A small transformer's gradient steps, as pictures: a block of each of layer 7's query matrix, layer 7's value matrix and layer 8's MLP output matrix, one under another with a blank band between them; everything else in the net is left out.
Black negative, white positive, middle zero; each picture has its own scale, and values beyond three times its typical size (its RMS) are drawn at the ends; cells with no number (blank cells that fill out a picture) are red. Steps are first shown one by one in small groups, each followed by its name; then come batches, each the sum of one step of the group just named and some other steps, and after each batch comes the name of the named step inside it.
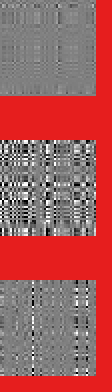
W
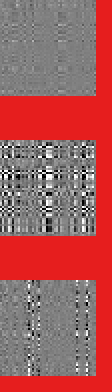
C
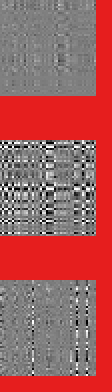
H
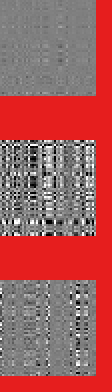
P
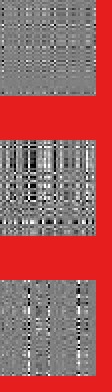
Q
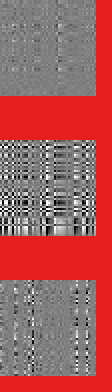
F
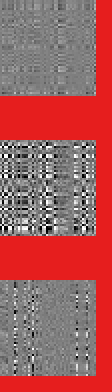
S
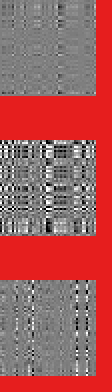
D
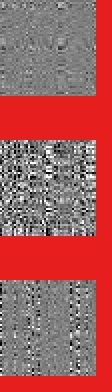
W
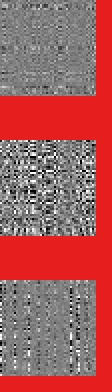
Q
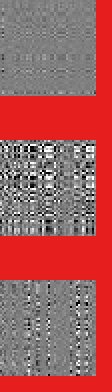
C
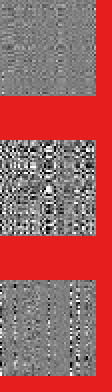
S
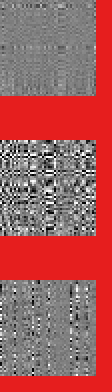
W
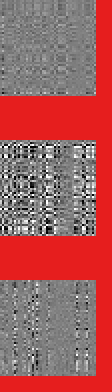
S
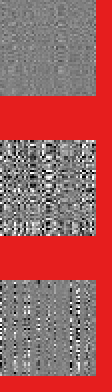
Q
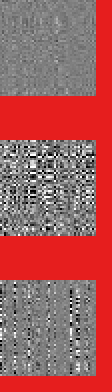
F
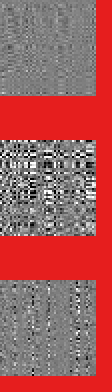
W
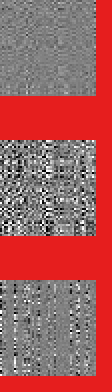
F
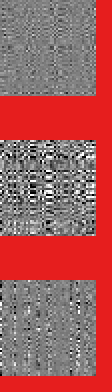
Q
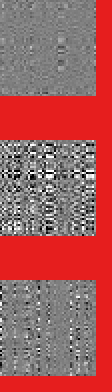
S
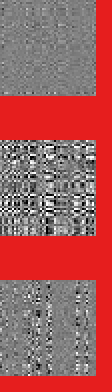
F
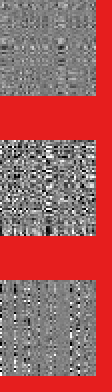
C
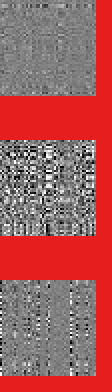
C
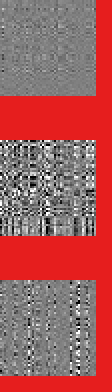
F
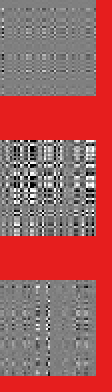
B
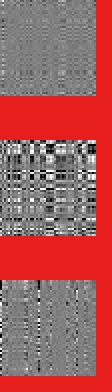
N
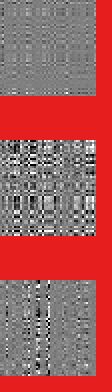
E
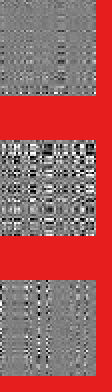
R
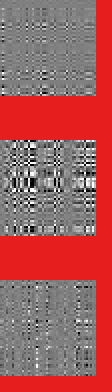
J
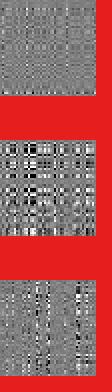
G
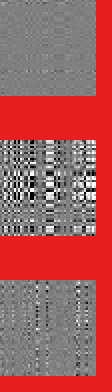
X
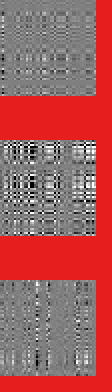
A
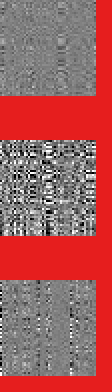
E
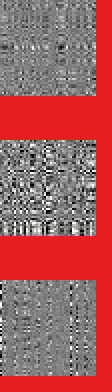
J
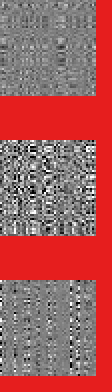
A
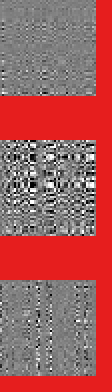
J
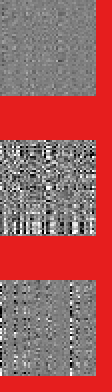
E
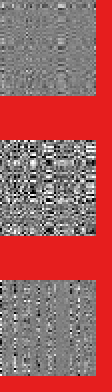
A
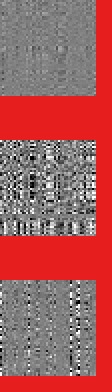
X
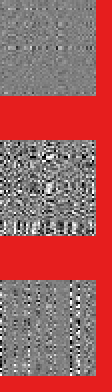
G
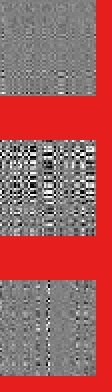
B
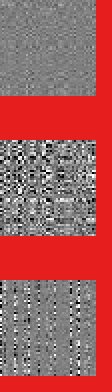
N
